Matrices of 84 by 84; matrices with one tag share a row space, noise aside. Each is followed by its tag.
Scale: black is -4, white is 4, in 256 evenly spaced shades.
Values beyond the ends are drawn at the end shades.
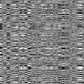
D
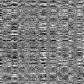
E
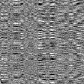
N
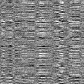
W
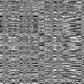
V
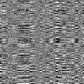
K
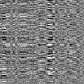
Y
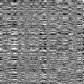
E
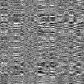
N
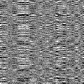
K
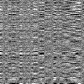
V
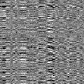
Y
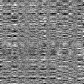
E
